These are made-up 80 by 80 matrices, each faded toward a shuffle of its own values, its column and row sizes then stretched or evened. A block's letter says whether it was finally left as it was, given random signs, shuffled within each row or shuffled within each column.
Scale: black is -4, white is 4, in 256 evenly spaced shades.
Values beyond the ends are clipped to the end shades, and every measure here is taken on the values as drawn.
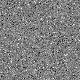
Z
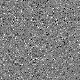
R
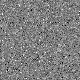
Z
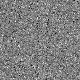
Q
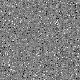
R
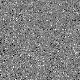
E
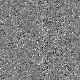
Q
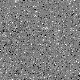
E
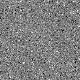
E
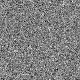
Z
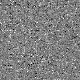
E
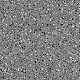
R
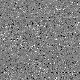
Z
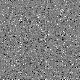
R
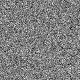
Q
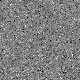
Z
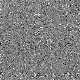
E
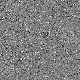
Z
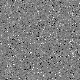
E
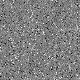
Q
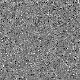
E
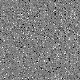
R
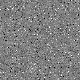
R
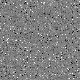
R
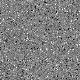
E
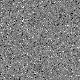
Q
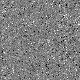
Q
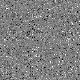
R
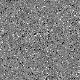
E
